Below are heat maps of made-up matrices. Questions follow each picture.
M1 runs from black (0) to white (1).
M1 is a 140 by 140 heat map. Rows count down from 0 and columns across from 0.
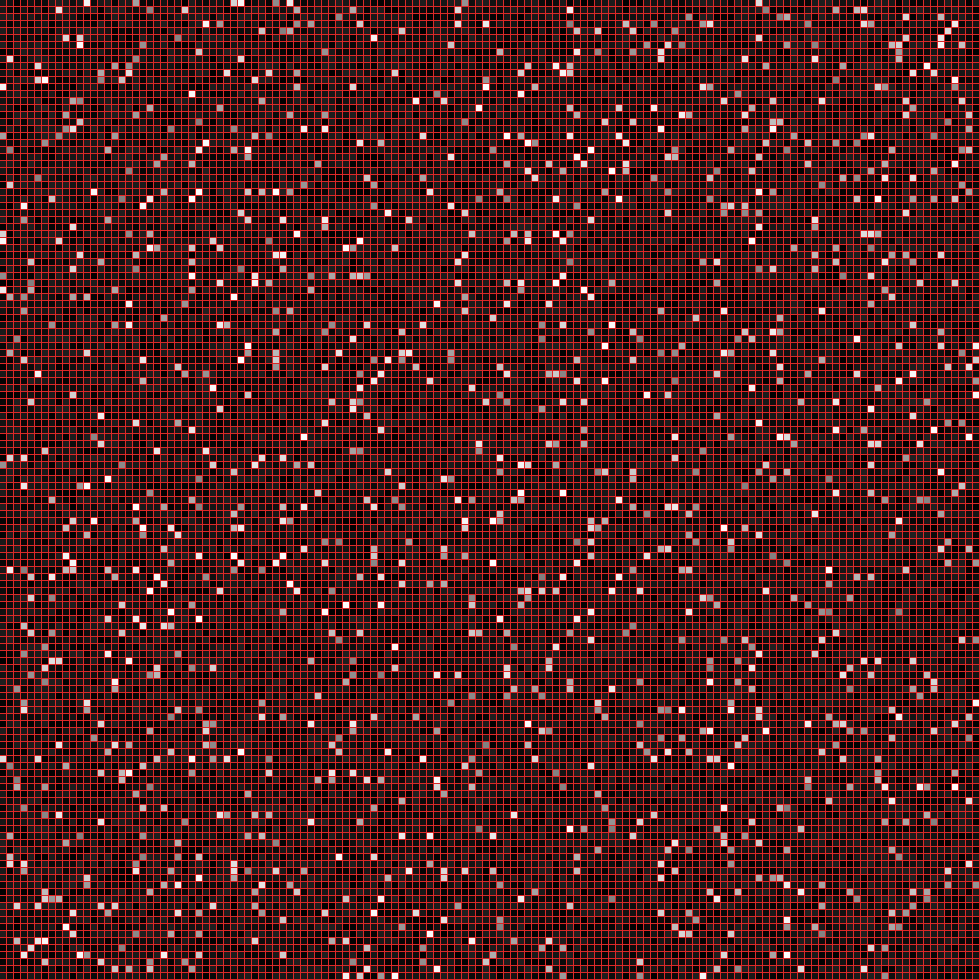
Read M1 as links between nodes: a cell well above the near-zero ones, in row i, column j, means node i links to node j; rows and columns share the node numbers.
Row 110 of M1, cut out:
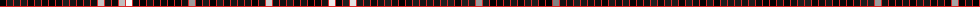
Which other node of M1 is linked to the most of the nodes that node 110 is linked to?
node 28
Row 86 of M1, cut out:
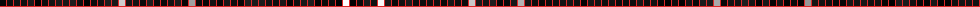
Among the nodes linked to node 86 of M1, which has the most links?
node 27
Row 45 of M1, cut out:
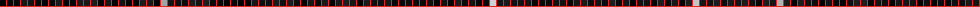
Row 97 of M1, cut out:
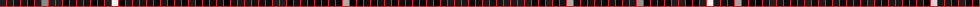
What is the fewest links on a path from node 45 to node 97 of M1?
5
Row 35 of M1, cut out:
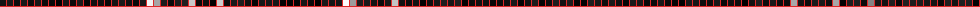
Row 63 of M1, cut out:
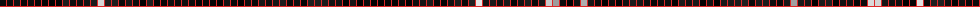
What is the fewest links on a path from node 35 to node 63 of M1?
2
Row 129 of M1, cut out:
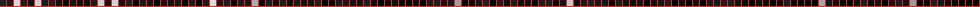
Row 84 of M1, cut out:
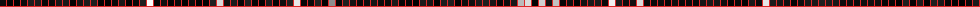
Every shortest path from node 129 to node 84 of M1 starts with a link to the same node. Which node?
node 117
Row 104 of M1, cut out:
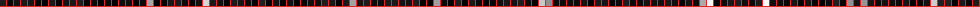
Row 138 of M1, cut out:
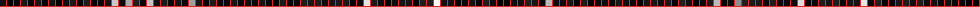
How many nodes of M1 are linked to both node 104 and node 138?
4
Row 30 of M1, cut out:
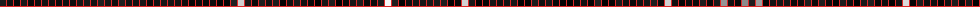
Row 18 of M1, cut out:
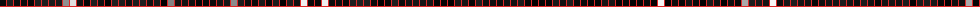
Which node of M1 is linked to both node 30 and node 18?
node 106
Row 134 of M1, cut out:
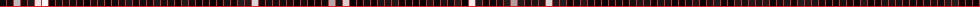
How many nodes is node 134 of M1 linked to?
9
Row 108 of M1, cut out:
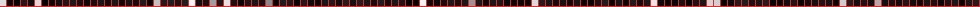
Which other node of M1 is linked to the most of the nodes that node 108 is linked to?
node 25
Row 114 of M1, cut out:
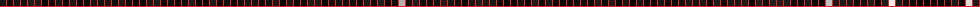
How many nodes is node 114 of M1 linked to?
4
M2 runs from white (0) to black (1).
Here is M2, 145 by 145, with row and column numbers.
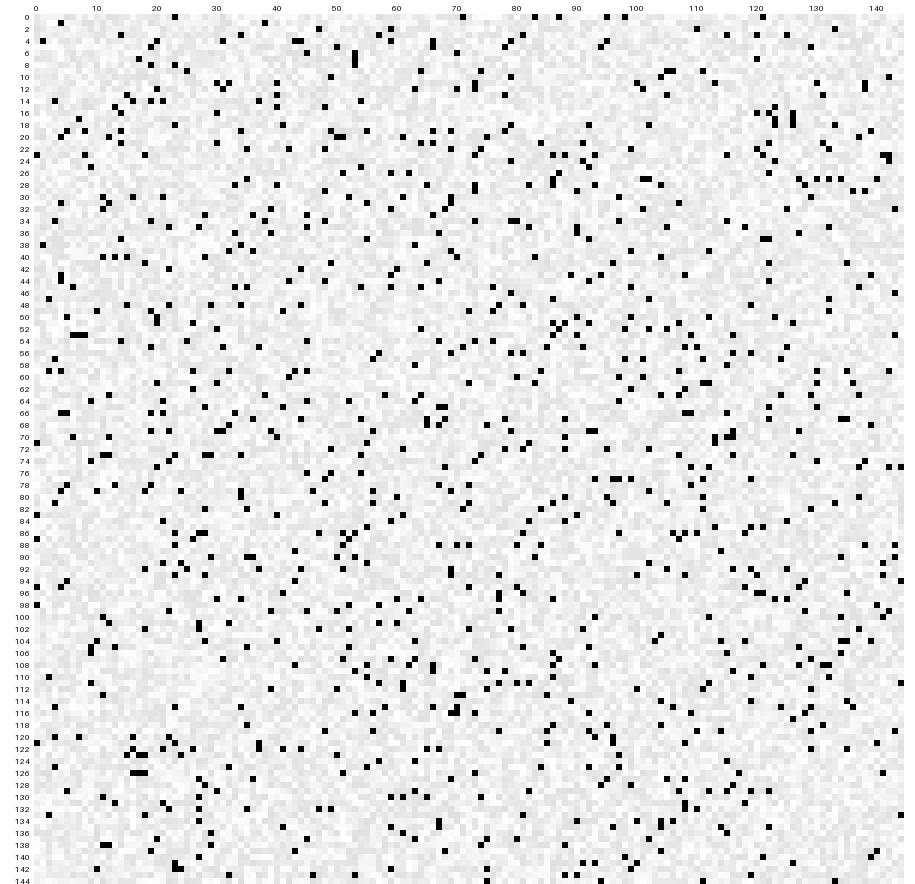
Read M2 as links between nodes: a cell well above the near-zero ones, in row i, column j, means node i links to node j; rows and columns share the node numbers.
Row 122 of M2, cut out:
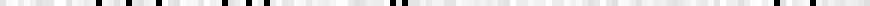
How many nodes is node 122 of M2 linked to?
10
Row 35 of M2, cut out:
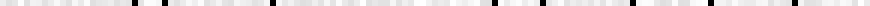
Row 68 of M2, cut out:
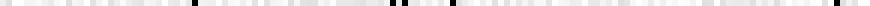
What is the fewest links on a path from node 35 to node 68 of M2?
4
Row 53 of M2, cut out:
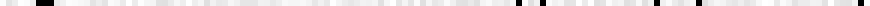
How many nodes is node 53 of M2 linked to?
8
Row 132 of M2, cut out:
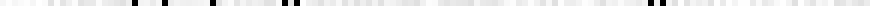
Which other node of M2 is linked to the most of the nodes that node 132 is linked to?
node 86
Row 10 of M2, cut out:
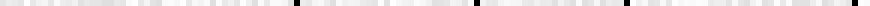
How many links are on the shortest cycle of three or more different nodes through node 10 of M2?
4
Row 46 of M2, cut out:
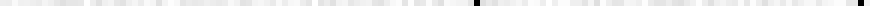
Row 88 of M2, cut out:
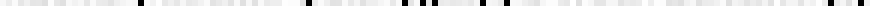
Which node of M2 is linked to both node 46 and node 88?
node 143
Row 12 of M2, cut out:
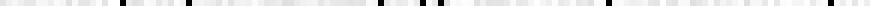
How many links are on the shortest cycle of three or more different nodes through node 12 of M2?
4
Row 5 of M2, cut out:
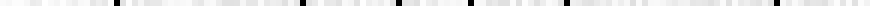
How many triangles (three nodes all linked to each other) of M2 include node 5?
2
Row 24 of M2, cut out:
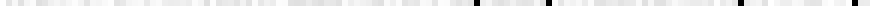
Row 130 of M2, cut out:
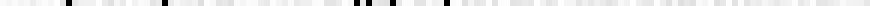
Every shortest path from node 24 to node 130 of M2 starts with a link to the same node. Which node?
node 142
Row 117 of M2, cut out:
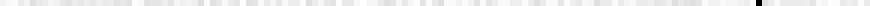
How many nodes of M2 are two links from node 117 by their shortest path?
6
